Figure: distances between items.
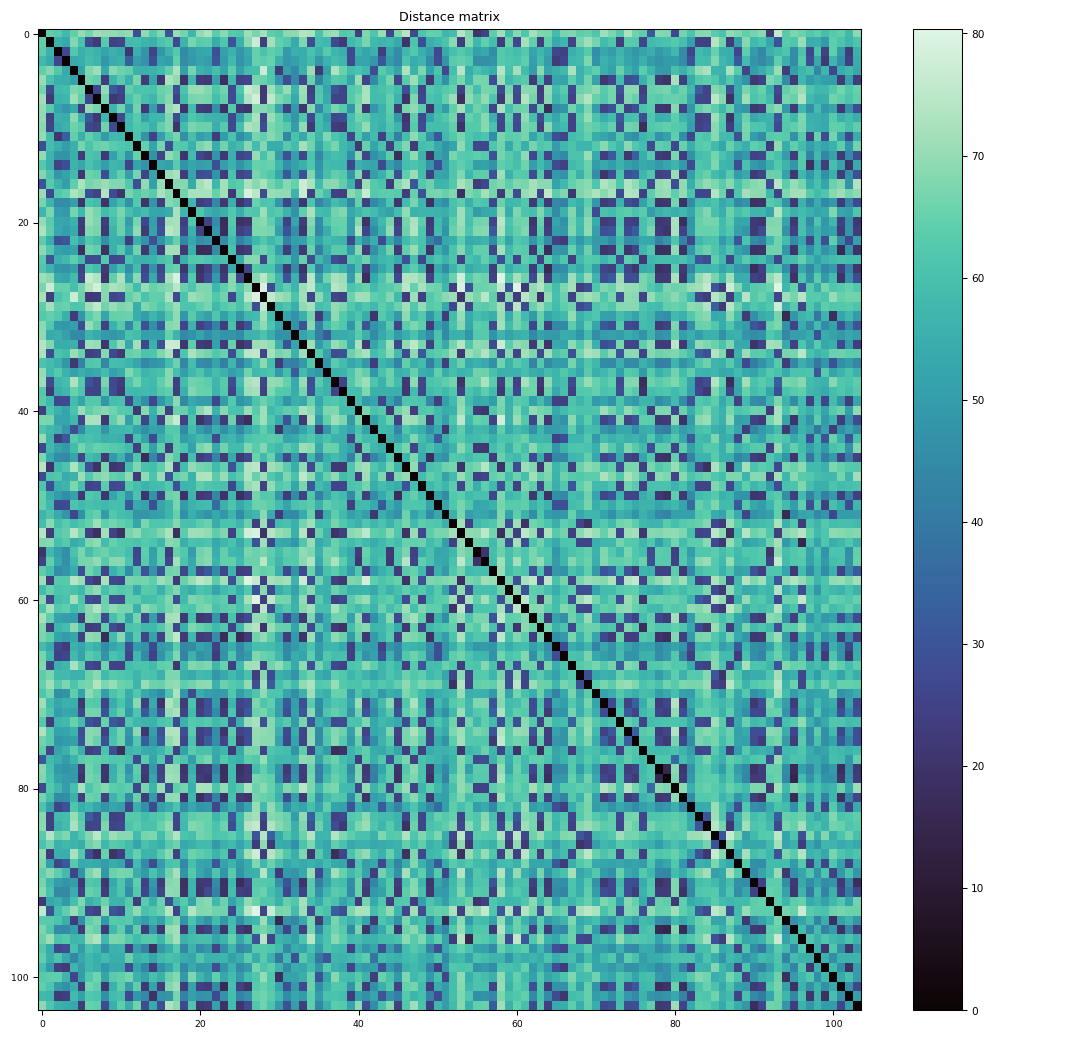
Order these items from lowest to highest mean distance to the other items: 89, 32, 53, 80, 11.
32, 11, 89, 53, 80
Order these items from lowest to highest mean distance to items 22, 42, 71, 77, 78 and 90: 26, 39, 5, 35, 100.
5, 26, 35, 39, 100
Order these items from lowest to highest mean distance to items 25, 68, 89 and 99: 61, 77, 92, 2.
2, 61, 77, 92
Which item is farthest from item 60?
27
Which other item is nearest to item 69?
52
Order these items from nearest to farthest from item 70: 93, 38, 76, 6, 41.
41, 76, 38, 6, 93
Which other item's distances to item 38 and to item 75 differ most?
58
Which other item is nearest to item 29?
86
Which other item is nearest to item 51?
94
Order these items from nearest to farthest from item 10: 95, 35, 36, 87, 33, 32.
87, 32, 36, 35, 95, 33
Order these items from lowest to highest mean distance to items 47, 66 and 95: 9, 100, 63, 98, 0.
0, 100, 98, 9, 63
